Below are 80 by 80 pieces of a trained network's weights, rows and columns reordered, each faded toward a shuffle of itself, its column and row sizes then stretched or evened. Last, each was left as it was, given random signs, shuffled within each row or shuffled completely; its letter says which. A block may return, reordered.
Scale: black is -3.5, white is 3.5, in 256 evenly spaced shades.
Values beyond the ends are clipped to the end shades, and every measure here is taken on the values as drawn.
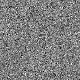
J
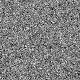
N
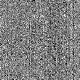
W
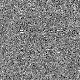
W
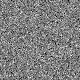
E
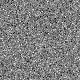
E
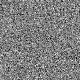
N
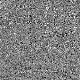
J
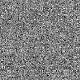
W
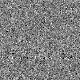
J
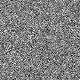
J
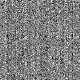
W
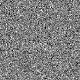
W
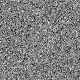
E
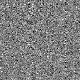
W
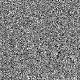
W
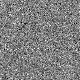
N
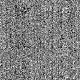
W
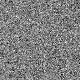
E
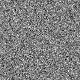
N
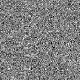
W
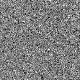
J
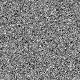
E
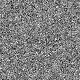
E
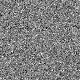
N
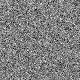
E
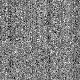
W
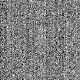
W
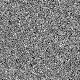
E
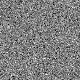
N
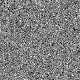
N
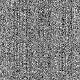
W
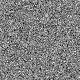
E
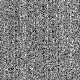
W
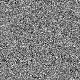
N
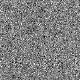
J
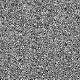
W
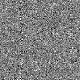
W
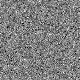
N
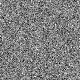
E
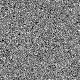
E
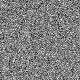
E
